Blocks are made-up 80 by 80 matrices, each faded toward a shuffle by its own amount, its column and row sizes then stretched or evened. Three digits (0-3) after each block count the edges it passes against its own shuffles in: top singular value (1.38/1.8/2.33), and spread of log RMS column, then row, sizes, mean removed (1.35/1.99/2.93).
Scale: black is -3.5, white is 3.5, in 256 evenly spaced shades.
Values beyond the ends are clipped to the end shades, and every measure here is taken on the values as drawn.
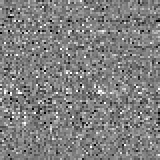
1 1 2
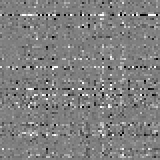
1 2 3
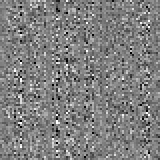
0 3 0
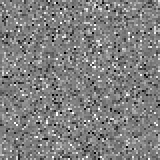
0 1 0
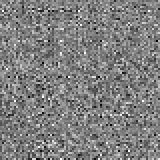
2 1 2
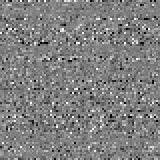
0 0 3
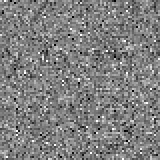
1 1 0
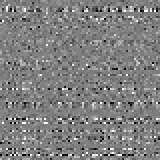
3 1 3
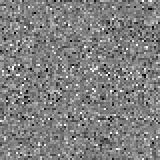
1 0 2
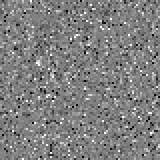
1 0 0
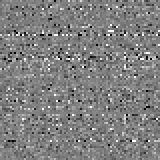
1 1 3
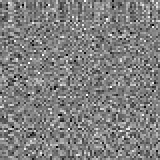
3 0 1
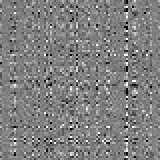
3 3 2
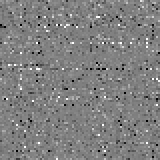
0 1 2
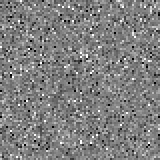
0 1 1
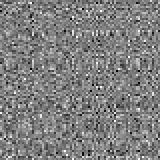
3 2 1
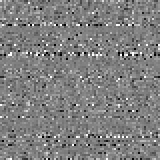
2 0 3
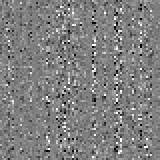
0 3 0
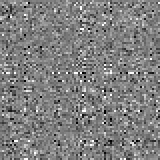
2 2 2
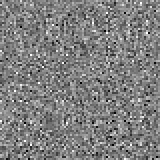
2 1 1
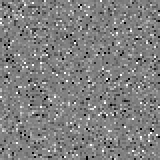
1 0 0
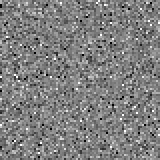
0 1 0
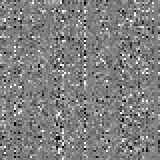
1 3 1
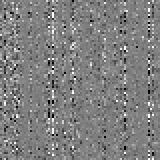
2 3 0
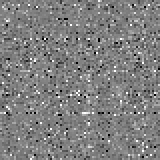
1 1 2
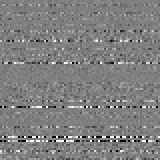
3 0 3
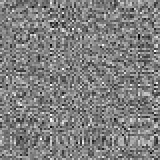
3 2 1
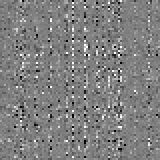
2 3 2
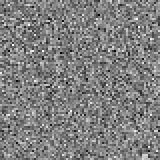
1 0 1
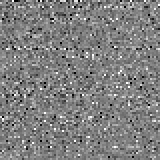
2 0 2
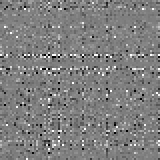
3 2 3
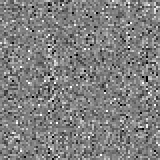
2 1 0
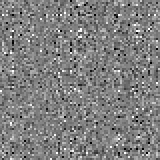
2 2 1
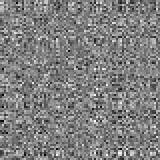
3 2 2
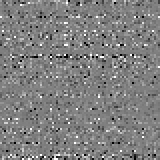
2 1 3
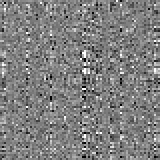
3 3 1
